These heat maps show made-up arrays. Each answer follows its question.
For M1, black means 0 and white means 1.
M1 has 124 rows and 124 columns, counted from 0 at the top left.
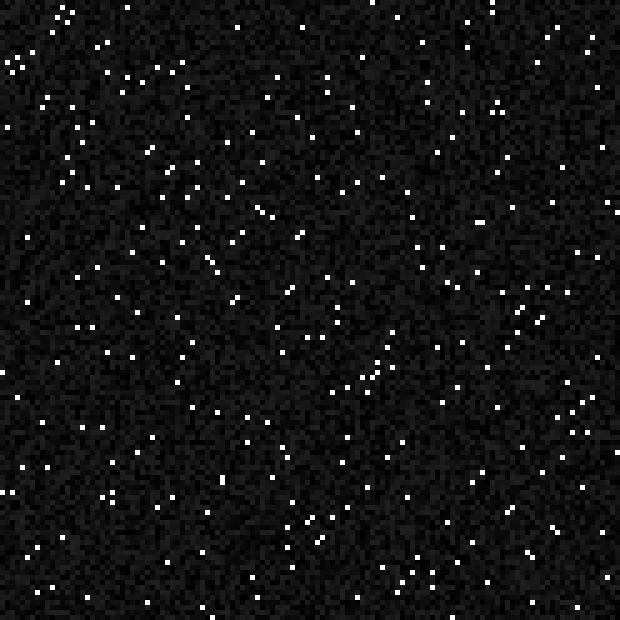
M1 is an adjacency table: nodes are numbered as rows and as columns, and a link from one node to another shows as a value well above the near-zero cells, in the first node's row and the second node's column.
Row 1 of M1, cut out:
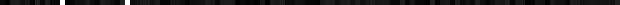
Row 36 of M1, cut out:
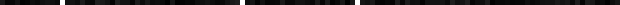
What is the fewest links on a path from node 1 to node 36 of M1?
2
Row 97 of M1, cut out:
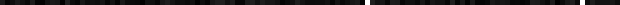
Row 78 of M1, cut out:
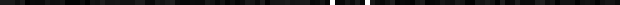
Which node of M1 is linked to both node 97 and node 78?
node 73
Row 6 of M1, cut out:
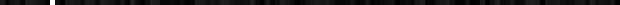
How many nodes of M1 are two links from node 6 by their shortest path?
1
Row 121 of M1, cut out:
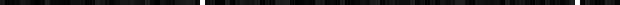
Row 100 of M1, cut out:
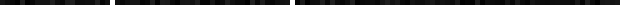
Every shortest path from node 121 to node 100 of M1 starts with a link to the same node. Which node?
node 40
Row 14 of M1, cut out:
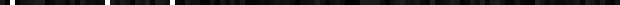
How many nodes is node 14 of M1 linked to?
3
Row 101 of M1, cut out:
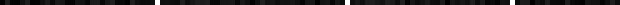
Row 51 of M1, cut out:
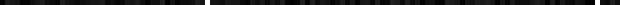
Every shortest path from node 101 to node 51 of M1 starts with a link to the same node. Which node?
node 102
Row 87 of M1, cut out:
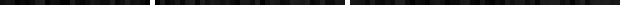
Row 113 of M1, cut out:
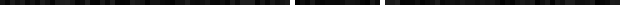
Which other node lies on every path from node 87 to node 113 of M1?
node 58
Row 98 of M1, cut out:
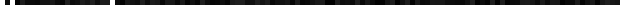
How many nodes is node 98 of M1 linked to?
3
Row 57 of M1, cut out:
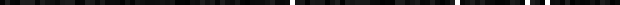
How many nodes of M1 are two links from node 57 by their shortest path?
6
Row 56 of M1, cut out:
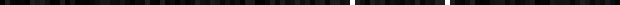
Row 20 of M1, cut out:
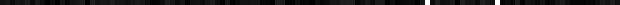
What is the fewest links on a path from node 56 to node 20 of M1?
6
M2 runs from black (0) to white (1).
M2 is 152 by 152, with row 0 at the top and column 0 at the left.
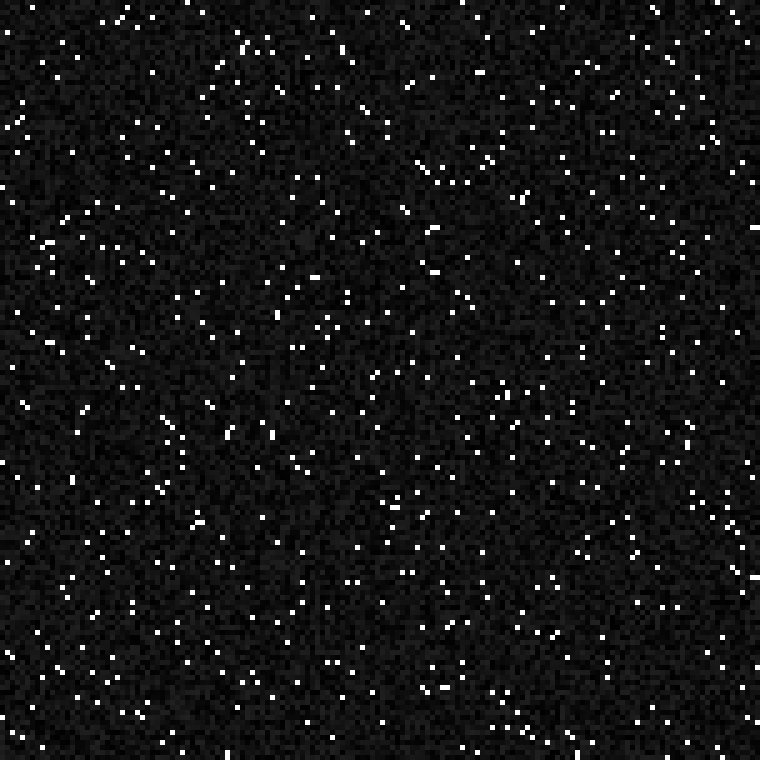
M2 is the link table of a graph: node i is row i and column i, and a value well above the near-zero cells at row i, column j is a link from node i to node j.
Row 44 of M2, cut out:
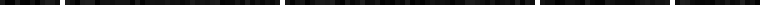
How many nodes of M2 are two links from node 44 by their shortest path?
7
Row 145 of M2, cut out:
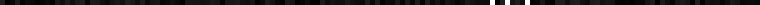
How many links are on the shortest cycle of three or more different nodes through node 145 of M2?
4
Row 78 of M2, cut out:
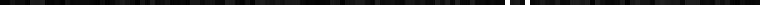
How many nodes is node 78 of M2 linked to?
2
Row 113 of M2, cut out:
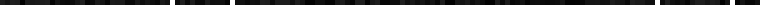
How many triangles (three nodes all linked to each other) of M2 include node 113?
2
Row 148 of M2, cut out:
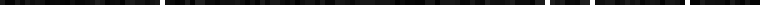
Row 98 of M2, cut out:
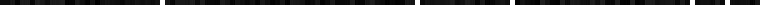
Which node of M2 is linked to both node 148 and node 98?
node 32
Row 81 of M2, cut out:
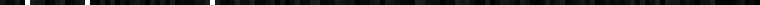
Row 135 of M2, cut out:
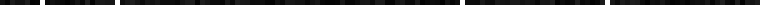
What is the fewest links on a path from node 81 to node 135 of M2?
5
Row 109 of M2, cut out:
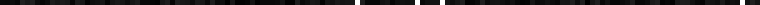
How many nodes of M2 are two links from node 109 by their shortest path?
7
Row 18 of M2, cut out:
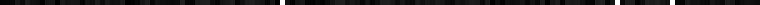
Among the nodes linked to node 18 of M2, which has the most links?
node 134
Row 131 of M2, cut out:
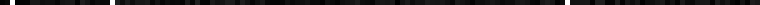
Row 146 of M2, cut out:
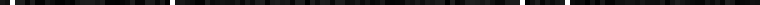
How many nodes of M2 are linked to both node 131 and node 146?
2
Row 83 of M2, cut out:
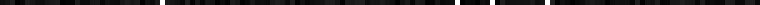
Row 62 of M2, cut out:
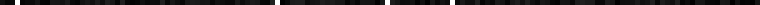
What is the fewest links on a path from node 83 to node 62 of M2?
6
